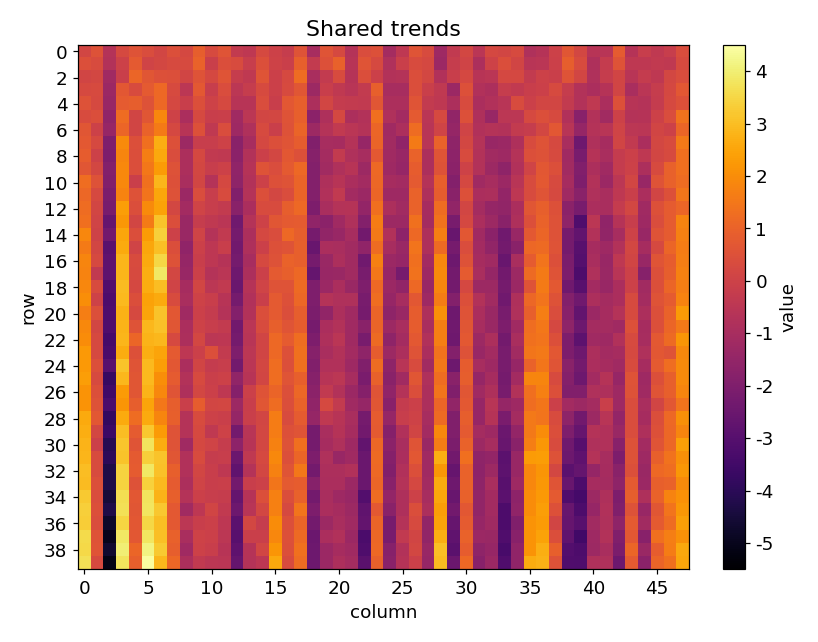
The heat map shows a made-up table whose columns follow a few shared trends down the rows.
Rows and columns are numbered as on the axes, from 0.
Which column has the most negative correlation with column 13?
26
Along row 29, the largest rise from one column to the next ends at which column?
3
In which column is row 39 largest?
5
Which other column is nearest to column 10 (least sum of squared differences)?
11
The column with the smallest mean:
2
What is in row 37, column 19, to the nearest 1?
-1
